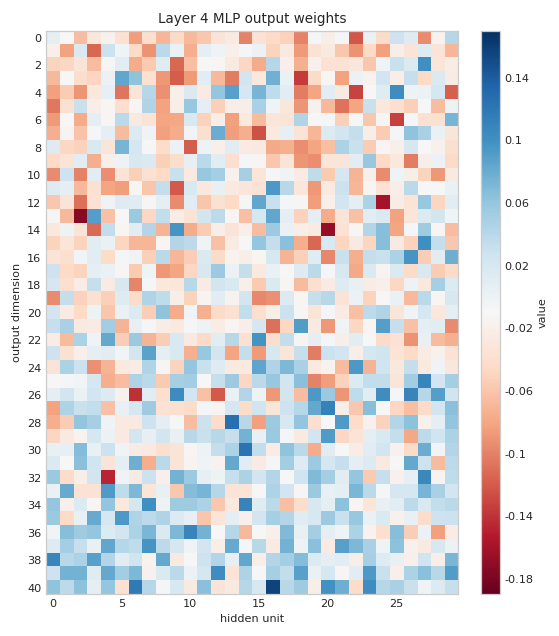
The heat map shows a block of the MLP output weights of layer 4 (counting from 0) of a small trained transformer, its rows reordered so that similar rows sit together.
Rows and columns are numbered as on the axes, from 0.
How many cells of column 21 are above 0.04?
5
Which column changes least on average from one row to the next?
17
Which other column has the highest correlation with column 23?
6
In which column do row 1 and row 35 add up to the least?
1
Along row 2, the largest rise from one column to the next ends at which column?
16
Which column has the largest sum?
27
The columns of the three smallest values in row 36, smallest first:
28, 14, 26
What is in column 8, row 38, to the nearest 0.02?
0.08
